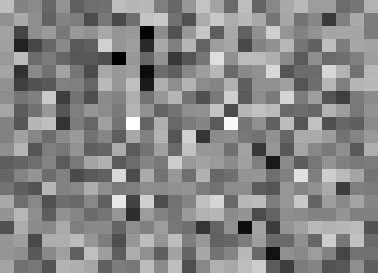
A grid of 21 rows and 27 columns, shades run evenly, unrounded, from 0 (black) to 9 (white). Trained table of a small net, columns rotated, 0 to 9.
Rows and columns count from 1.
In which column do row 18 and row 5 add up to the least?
9
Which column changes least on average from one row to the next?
27
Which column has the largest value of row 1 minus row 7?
11
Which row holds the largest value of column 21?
8
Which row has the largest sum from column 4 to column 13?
19
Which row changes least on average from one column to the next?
15
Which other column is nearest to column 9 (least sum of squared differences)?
22
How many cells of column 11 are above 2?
17
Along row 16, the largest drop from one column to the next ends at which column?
10
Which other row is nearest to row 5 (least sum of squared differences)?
2
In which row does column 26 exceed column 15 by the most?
18
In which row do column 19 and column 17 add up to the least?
12
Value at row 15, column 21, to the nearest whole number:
5
